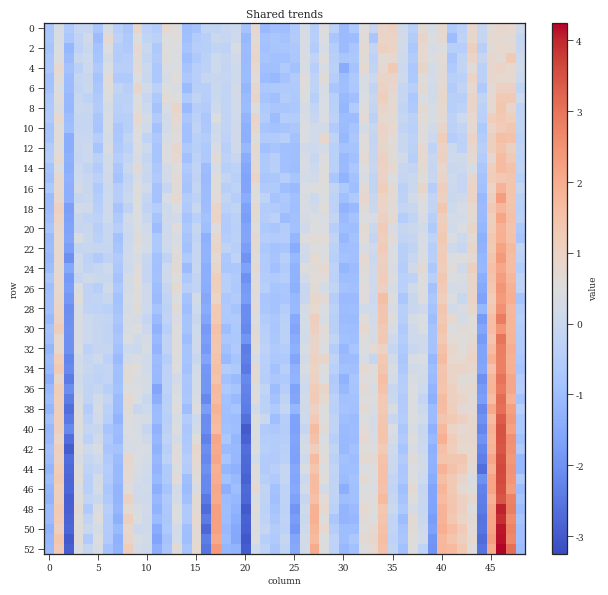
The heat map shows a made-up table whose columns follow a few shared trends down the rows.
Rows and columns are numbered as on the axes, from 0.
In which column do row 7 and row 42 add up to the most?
46
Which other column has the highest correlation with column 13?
0
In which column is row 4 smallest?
30
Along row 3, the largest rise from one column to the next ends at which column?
21
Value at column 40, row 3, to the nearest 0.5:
0.5
